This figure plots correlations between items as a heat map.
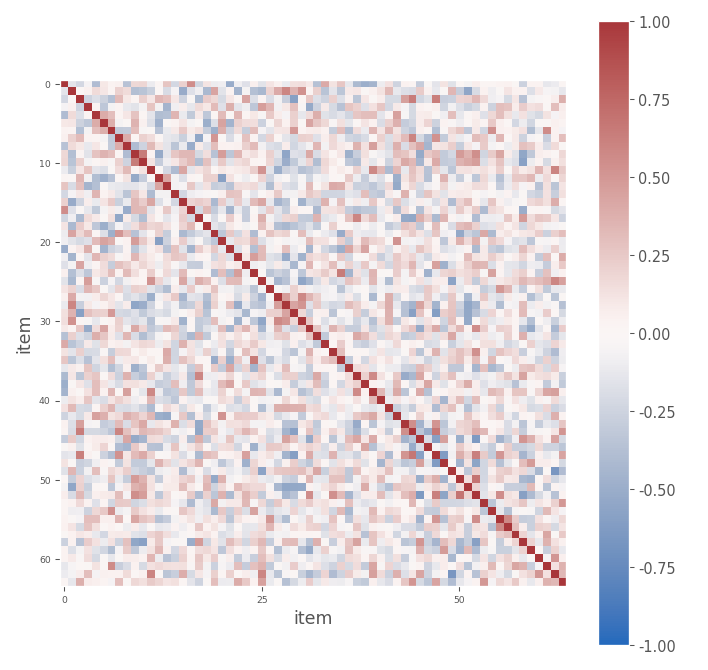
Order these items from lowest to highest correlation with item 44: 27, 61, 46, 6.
46, 6, 27, 61
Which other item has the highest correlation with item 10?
9
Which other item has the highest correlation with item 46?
38
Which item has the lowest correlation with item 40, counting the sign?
48
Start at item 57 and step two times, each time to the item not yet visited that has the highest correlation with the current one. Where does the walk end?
6
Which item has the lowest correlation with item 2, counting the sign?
29
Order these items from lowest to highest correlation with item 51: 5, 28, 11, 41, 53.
28, 41, 53, 5, 11
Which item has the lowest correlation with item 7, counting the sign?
17
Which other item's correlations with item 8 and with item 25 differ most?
49
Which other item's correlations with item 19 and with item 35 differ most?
24
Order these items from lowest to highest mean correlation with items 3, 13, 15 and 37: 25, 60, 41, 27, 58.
27, 41, 60, 58, 25
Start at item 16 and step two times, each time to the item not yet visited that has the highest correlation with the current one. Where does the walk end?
33
